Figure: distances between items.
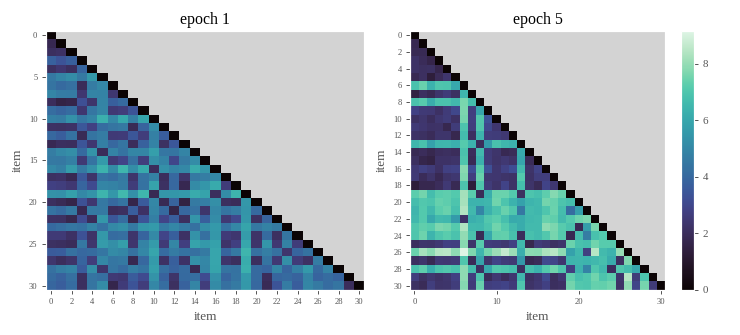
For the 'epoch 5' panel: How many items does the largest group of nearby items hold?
20
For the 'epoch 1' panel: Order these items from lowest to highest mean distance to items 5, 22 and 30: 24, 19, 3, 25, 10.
3, 24, 25, 10, 19
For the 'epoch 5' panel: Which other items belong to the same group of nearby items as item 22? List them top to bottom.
6
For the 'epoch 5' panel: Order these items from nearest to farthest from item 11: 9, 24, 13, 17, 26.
17, 9, 13, 24, 26
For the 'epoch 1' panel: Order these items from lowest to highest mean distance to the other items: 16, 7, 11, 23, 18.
11, 18, 7, 23, 16
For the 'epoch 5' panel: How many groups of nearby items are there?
5
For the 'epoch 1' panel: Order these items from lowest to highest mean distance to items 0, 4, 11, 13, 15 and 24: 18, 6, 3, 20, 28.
20, 18, 3, 6, 28
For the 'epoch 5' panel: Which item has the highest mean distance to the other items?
26
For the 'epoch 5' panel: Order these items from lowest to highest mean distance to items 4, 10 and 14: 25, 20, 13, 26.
25, 13, 20, 26
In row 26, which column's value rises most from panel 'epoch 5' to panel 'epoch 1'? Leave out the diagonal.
21
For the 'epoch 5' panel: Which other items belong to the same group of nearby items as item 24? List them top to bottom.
8, 13, 19, 28
